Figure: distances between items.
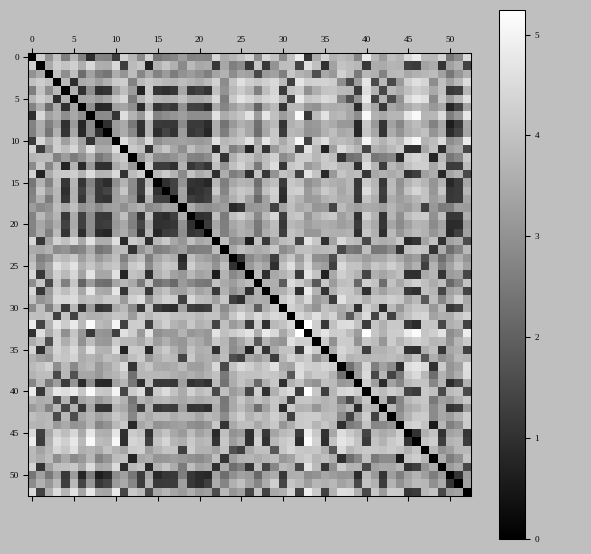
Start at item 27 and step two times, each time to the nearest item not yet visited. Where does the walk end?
34
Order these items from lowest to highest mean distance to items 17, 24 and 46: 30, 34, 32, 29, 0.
32, 30, 29, 34, 0
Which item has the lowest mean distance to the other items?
50
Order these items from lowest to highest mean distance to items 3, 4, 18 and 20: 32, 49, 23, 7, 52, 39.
39, 23, 7, 49, 52, 32
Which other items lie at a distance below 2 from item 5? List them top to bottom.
3, 31, 38, 41, 43
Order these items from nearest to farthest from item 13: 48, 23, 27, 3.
27, 23, 48, 3
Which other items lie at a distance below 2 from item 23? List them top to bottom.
12, 37, 44, 48
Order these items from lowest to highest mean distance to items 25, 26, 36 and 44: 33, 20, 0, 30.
20, 30, 0, 33
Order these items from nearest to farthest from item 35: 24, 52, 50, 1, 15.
1, 52, 24, 50, 15
